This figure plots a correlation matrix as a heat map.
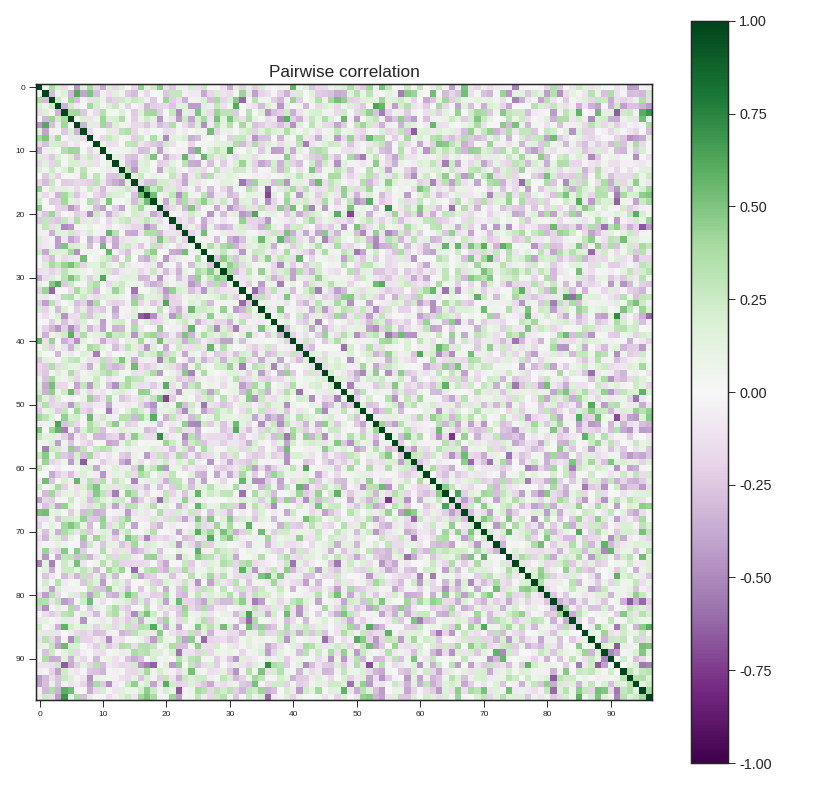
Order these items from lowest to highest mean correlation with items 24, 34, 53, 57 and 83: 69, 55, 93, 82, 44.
55, 44, 69, 93, 82
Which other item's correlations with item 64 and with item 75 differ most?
47
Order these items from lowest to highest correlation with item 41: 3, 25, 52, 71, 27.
3, 25, 52, 71, 27
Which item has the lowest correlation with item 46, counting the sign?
90
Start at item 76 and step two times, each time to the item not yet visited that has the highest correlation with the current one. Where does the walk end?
62
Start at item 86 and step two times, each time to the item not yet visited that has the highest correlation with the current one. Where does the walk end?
19
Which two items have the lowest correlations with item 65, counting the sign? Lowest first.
55, 19
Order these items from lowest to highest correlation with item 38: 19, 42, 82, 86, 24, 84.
82, 84, 42, 86, 19, 24
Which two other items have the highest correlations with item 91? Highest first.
36, 77
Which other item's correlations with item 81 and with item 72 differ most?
22
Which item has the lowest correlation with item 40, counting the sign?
75
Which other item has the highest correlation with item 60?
42
